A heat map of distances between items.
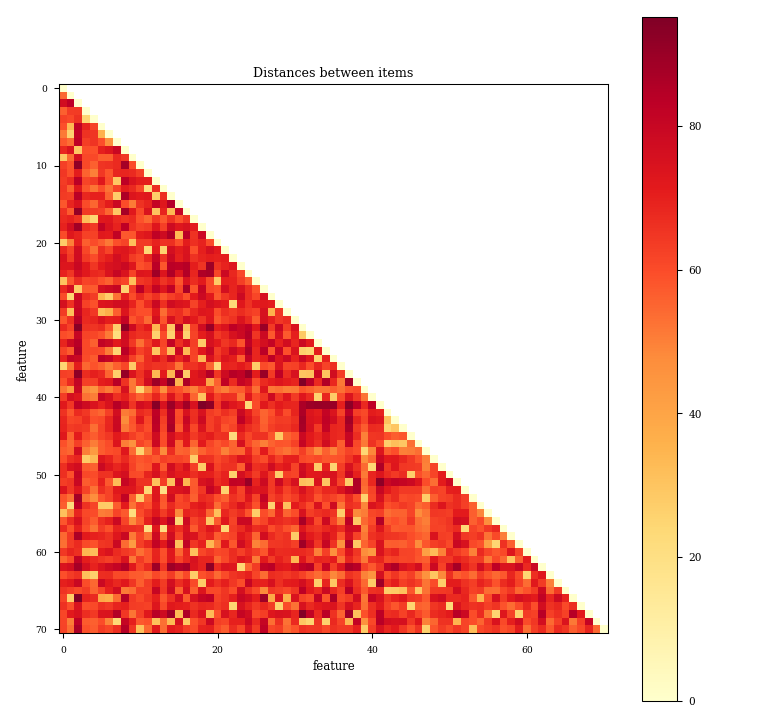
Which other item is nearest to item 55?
9
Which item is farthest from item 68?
31
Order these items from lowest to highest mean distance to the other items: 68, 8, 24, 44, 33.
44, 33, 68, 8, 24
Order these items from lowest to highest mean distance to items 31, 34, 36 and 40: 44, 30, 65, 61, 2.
61, 30, 65, 44, 2
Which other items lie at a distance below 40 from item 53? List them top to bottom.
10, 39, 47, 70
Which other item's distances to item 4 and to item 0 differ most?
17
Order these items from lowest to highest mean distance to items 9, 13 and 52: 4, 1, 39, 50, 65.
39, 4, 1, 65, 50
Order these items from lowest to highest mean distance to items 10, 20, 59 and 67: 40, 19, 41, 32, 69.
19, 40, 69, 32, 41
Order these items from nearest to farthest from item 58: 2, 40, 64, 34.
40, 64, 34, 2
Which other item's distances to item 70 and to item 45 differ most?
22
